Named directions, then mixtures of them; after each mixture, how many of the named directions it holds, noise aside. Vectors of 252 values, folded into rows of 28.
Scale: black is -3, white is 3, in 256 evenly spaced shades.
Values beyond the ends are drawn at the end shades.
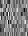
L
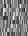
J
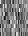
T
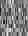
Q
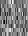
one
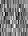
two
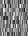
one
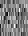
three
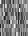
one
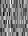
four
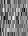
four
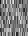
four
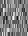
two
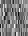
one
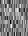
four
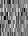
three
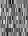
one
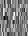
two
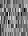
three
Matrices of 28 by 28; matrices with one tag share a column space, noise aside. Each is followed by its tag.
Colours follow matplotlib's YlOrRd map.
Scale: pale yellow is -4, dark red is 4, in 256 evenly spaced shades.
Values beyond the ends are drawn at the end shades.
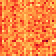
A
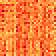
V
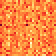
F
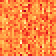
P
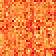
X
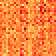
V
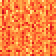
F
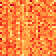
V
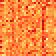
A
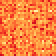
P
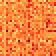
A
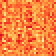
X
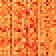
A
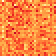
V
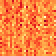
F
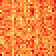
P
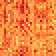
F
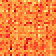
V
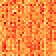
V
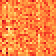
X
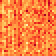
F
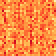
P
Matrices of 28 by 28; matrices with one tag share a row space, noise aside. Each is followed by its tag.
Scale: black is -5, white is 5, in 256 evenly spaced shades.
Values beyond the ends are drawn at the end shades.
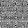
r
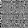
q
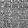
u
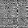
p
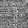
p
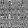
u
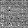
u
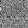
q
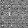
u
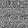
u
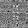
p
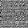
q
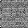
q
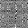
r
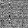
u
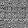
u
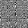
r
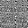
r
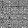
u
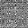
r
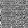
q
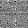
r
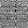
r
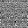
r
